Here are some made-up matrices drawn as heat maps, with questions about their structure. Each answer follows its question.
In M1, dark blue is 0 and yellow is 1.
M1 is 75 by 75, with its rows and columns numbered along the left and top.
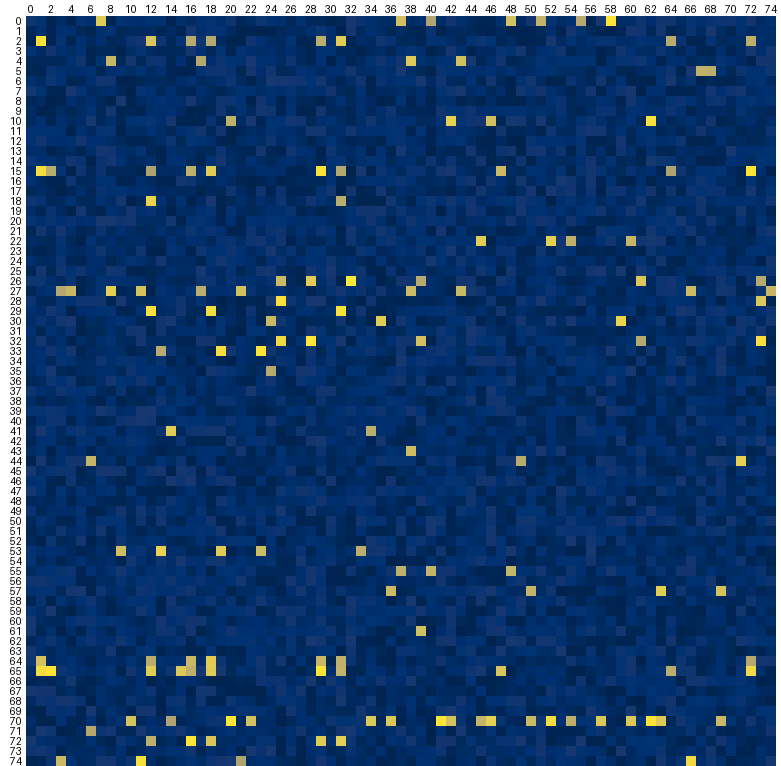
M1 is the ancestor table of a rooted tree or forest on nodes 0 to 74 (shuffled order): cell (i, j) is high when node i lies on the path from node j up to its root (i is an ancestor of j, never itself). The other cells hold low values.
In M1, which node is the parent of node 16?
72
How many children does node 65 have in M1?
1
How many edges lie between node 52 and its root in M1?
2
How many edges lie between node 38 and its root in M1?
3
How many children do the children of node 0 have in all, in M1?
3
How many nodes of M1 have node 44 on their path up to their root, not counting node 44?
3
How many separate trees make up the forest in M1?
10
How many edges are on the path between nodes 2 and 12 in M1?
5
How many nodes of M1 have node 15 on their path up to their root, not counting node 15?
10
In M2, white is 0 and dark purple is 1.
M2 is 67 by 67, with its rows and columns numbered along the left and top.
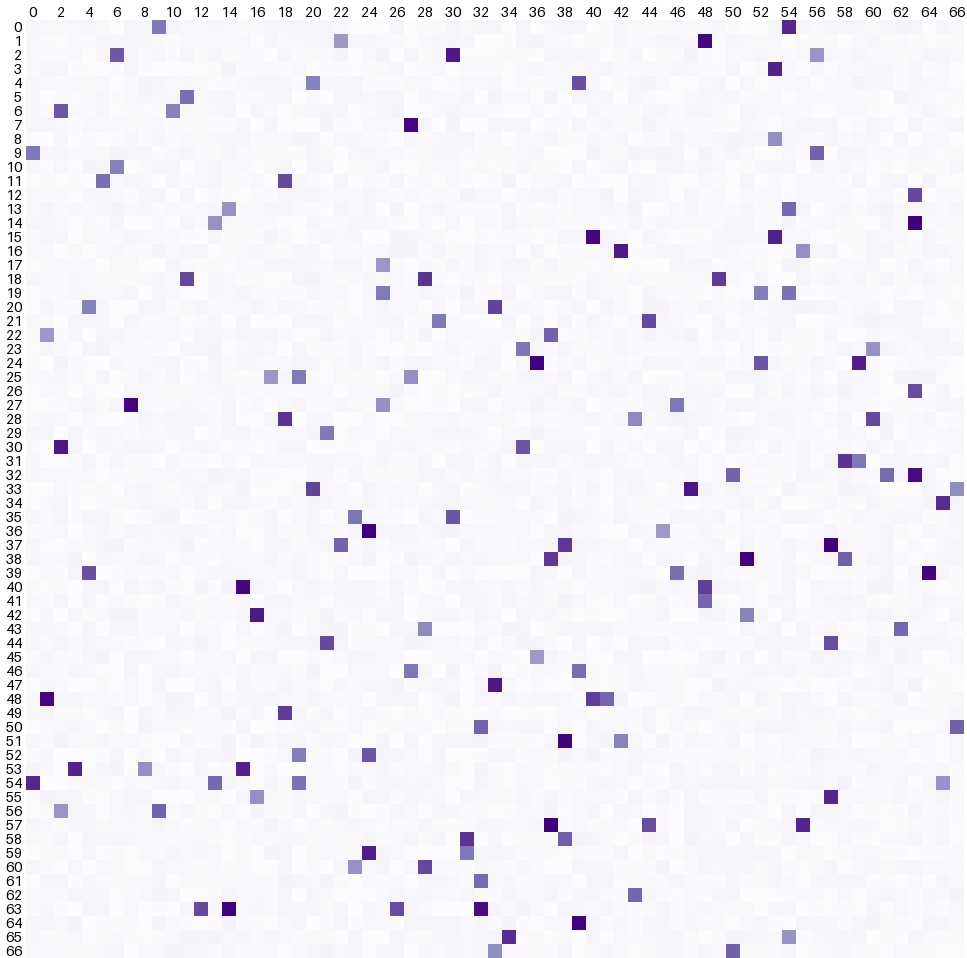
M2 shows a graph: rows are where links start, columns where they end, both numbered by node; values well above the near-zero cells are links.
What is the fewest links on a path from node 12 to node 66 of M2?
4
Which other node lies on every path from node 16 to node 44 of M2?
node 57
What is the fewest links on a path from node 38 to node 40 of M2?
5
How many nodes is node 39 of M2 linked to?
3
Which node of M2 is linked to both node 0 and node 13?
node 54
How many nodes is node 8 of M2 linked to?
1
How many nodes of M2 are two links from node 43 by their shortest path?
2
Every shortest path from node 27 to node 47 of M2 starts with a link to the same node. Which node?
node 46
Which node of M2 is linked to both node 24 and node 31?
node 59
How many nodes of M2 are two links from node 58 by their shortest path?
3
